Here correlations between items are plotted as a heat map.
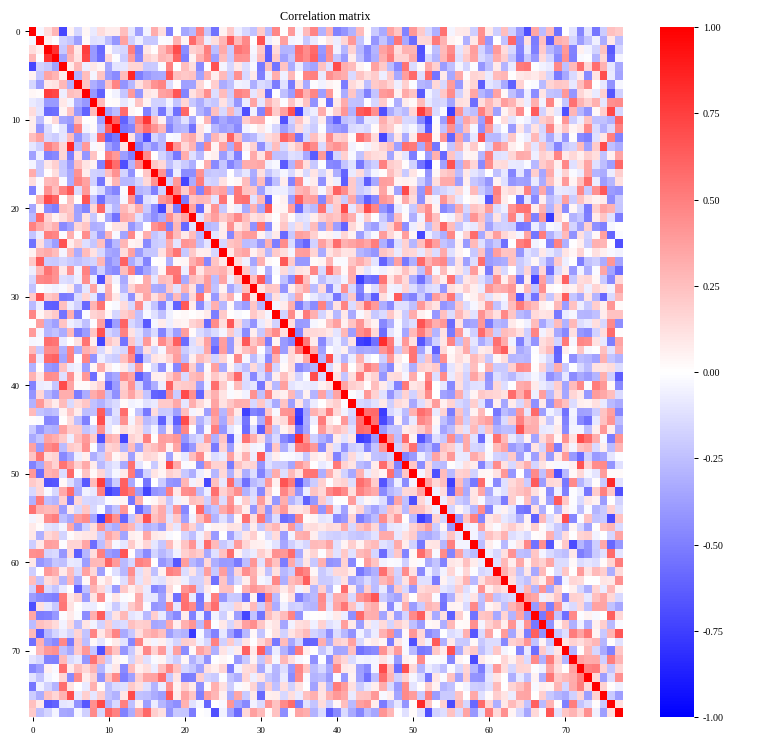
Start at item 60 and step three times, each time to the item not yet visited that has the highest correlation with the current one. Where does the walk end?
55
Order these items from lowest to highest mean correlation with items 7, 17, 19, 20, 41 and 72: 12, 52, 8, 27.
12, 8, 52, 27
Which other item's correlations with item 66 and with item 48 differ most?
30
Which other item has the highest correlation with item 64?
45
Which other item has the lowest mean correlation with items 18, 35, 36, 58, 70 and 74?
51
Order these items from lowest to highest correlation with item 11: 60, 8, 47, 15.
8, 47, 60, 15
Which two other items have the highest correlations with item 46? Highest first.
35, 72
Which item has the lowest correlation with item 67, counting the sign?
66
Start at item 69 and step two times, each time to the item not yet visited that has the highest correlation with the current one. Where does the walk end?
1
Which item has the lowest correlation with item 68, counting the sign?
21
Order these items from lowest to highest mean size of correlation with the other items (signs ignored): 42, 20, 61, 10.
42, 61, 10, 20
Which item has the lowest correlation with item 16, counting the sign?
41
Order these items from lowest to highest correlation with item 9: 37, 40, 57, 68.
57, 37, 68, 40
